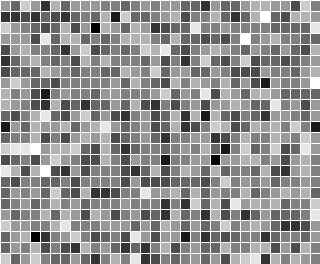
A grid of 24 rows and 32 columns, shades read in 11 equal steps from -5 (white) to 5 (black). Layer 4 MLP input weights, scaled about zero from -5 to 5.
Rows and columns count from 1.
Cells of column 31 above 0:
8
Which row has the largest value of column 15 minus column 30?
24
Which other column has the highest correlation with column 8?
3
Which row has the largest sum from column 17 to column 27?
22
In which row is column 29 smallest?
18
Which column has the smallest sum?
32
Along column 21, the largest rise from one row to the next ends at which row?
10
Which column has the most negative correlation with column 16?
14
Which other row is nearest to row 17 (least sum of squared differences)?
23
